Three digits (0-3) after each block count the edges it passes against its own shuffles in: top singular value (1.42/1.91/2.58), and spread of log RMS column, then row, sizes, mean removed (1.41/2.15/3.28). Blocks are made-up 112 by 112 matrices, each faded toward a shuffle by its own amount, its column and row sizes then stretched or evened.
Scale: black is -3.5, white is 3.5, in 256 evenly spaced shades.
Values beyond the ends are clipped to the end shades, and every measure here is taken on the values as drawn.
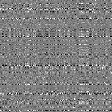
3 1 3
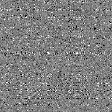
2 1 2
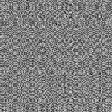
3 0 0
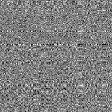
3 0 2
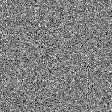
1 1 0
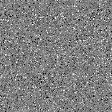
0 1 1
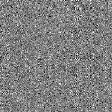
2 2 1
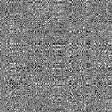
3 2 2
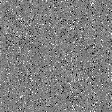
1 2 0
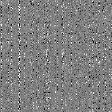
2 3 1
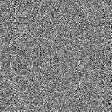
2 2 0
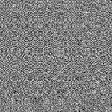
3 0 2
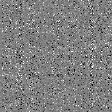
1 2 1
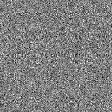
2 0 1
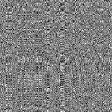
3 2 1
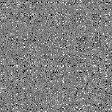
2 2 2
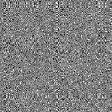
3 2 1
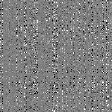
1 3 2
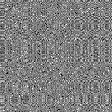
3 0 1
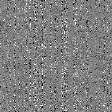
0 3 1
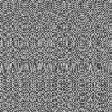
3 2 1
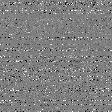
0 0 3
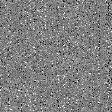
0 2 0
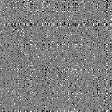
3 2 2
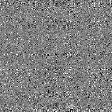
2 2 2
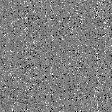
0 2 1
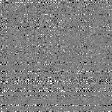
1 2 3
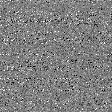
0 0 2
